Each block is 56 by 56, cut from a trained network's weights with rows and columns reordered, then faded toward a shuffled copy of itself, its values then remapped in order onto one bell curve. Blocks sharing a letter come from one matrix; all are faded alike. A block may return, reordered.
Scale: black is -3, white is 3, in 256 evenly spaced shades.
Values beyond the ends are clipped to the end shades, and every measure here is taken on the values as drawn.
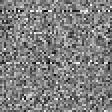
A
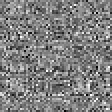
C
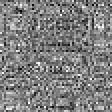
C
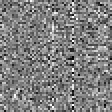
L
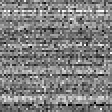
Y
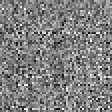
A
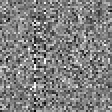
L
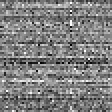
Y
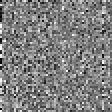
L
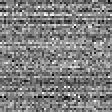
Y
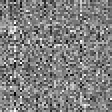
L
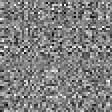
C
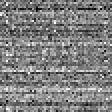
Y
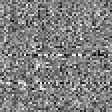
A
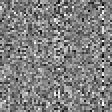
L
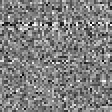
A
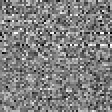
A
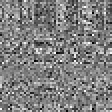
C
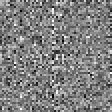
L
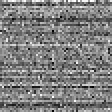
Y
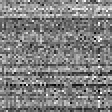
Y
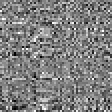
C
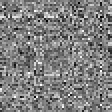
L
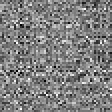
C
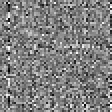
L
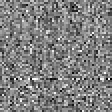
A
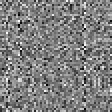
L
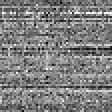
Y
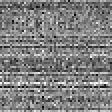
Y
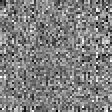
L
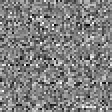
A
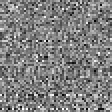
A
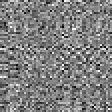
C
